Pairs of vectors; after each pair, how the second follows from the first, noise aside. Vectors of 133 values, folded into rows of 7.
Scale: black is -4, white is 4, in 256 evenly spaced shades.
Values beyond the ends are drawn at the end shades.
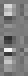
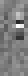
reversed, partly zeroed.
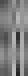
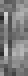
wrapped around, negated.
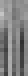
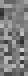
sign-scrambled.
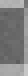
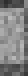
negated.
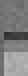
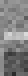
negated.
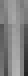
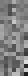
sign-scrambled.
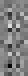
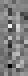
sign-scrambled.
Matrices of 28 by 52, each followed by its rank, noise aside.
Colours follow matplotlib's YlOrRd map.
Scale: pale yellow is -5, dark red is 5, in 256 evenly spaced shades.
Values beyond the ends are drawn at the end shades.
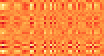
one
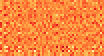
four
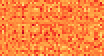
six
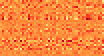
three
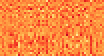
four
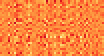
three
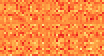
four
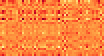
three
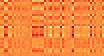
one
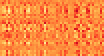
two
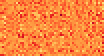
six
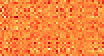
three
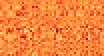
six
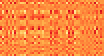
two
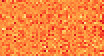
six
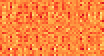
four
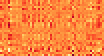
three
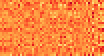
four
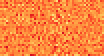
six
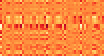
two
